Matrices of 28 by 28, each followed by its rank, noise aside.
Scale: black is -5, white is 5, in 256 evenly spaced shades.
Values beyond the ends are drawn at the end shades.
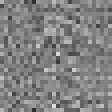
four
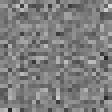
five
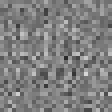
five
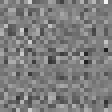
four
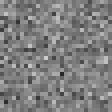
six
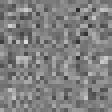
three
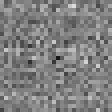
five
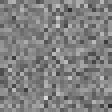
six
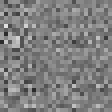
three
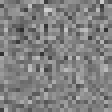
six
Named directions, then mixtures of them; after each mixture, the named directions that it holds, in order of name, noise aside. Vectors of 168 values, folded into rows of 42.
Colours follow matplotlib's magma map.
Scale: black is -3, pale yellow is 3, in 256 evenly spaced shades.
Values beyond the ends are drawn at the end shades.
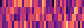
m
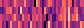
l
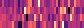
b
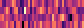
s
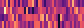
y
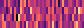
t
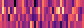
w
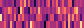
l, t, w.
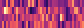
s, y.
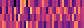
t, w.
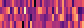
l, s, w.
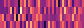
b, l, t.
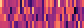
m, t, y.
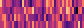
m, y.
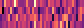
w.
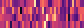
l.
